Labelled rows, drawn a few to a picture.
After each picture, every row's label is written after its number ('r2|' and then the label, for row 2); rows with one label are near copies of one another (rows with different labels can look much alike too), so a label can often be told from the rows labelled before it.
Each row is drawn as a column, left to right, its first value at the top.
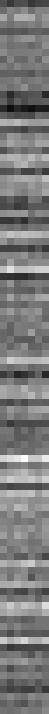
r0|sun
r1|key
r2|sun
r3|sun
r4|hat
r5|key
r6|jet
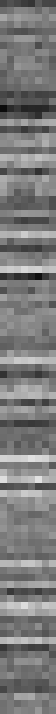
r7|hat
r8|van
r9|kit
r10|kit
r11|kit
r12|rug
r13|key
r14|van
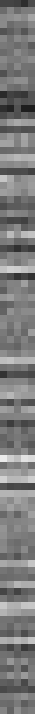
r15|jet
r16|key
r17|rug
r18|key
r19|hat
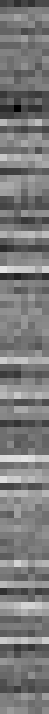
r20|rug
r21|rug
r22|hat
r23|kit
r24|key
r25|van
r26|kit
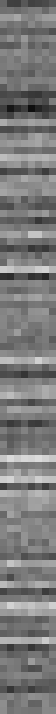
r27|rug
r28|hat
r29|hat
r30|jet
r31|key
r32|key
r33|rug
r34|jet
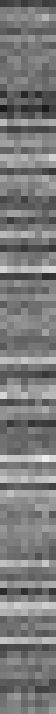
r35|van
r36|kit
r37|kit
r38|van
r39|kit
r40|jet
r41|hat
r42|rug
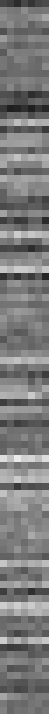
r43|kit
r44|key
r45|key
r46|key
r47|van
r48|van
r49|sun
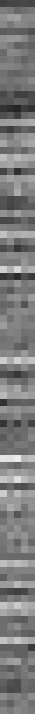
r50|kit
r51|sun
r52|rug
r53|van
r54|key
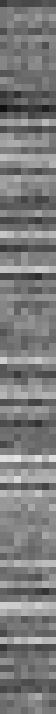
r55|key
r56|key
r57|jet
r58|van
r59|kit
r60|kit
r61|van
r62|sun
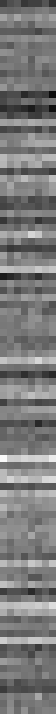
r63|sun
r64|rug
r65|sun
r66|jet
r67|van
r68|kit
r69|jet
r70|jet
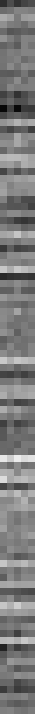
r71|hat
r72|sun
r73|key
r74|sun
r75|sun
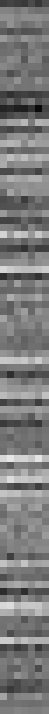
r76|kit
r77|jet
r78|key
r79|van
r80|jet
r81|key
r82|van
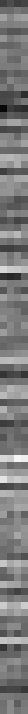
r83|hat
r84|rug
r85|sun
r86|jet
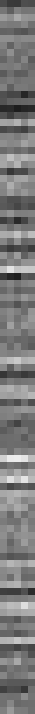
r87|sun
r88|rug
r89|sun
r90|jet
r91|van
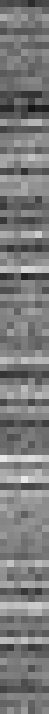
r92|sun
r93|hat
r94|jet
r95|rug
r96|key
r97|van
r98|hat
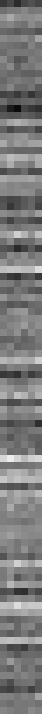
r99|jet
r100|sun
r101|van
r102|van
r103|jet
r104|kit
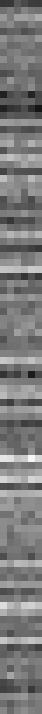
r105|jet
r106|key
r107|hat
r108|kit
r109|jet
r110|hat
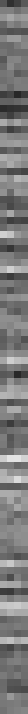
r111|van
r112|kit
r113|jet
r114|jet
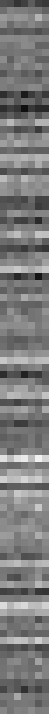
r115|jet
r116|van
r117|kit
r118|jet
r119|jet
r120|sun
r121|van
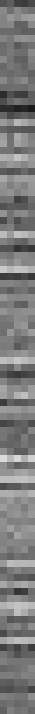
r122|key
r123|hat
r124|van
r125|van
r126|hat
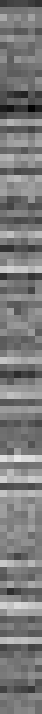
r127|hat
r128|van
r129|jet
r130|jet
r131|hat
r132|key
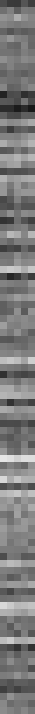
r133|jet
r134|kit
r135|hat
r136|jet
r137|key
